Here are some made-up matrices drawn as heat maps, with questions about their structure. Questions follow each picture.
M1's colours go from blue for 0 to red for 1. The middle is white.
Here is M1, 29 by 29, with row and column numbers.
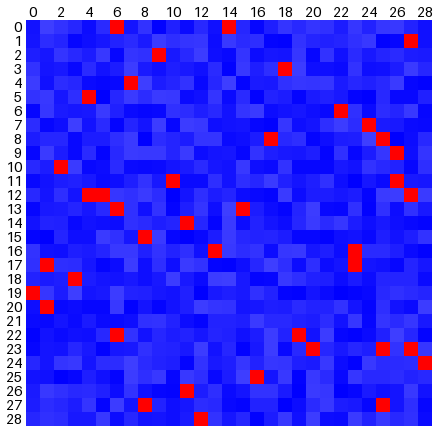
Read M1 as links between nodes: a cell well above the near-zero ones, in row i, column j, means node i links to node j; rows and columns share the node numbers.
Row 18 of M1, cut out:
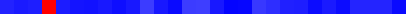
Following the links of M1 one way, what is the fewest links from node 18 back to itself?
2
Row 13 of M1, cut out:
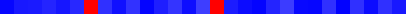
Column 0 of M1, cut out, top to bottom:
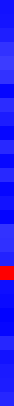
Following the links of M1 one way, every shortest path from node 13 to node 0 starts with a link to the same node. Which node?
node 6
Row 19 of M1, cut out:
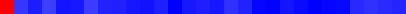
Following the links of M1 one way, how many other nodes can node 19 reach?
9
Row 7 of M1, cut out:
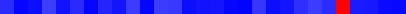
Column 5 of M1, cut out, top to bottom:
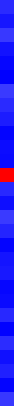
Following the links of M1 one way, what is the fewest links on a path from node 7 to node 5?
4
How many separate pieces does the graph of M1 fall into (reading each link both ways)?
3
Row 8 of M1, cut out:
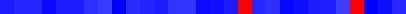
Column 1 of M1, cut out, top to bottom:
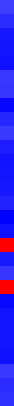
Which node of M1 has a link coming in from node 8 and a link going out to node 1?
node 17
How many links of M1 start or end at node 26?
3
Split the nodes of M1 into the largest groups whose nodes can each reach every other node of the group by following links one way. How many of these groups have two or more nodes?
5
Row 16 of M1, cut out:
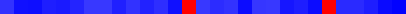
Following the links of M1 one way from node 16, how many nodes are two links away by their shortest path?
5
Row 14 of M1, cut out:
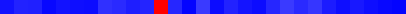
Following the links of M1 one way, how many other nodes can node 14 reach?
5
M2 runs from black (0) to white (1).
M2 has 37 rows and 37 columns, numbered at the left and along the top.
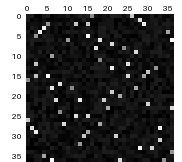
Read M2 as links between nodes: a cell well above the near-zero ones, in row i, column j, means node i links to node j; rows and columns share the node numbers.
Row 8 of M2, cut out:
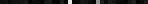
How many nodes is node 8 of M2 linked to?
2
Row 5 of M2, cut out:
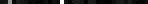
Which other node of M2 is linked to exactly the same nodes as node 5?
node 29
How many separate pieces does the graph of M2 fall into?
8
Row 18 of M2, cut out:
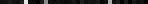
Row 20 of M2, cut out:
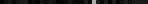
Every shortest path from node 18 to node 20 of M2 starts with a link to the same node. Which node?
node 6
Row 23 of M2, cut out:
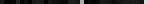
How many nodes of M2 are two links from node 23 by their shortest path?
2
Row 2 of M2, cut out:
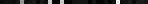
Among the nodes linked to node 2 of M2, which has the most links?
node 15
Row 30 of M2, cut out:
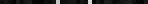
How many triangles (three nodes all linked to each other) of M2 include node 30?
0
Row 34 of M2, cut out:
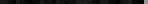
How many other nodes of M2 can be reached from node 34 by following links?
9
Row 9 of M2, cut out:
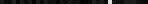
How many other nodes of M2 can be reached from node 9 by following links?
9
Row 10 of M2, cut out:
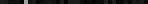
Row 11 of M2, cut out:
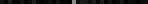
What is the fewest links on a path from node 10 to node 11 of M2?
3
